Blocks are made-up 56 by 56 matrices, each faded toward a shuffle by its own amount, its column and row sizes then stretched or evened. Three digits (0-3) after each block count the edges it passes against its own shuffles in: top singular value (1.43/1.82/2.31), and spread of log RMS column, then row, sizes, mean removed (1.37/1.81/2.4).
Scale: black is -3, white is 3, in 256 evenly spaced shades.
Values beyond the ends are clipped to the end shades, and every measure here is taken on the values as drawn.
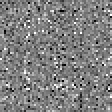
0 2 1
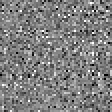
1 1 2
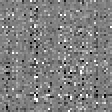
1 3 2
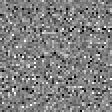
0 0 2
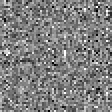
1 2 1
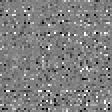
0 2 3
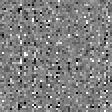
1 3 2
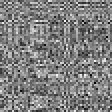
3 1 2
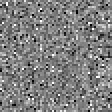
1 1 0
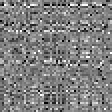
3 0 3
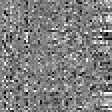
2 3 1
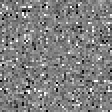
0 2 1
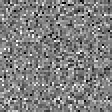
2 0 1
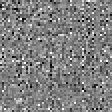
1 2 2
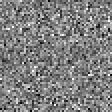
0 0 1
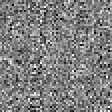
2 2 0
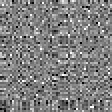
3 0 1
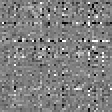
2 2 3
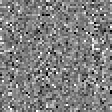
0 2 1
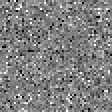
0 1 0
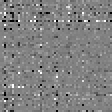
1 2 3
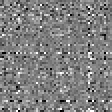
1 2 3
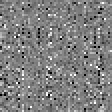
1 3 2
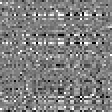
3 1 3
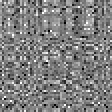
3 1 1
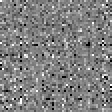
0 3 2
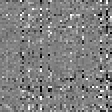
1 3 3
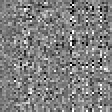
2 3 1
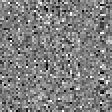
1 2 0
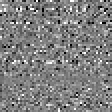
1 0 3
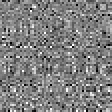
3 1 2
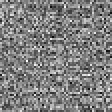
2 1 1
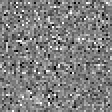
0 1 2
